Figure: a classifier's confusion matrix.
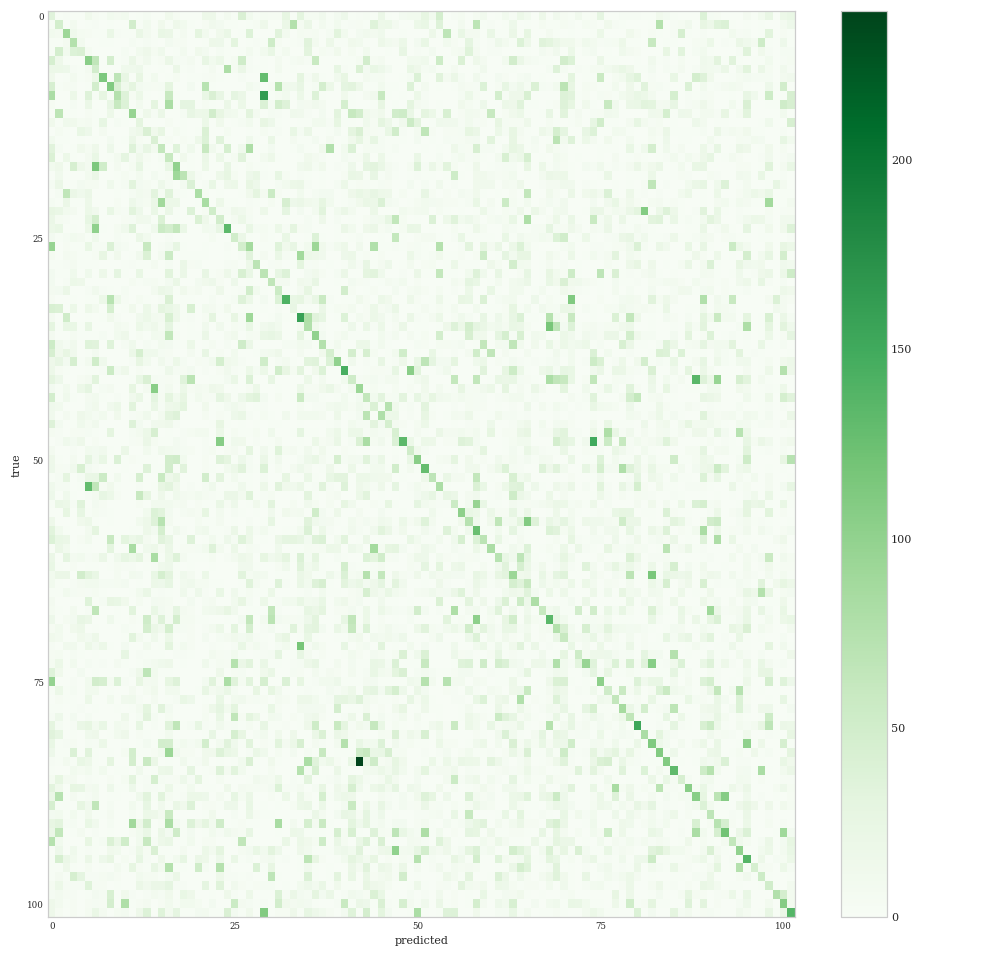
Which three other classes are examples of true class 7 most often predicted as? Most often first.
29, 9, 75
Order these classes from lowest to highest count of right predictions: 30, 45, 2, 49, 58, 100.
49, 30, 45, 2, 100, 58
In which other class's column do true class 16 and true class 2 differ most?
54
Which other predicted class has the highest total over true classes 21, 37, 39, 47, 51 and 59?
91
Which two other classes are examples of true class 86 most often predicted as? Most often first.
55, 14
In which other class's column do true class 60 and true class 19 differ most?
44
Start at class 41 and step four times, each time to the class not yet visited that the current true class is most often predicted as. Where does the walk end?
10
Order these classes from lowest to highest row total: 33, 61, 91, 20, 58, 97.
33, 97, 20, 58, 61, 91
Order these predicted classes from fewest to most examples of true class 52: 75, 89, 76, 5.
76, 75, 5, 89
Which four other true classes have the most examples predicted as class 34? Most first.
71, 27, 85, 43
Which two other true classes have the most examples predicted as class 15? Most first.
21, 57
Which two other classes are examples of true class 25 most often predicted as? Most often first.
47, 70
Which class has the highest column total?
16
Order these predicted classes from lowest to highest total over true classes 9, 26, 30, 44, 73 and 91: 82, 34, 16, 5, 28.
28, 34, 5, 82, 16
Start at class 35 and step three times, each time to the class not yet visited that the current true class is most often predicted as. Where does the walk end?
89
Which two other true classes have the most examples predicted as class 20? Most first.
96, 23
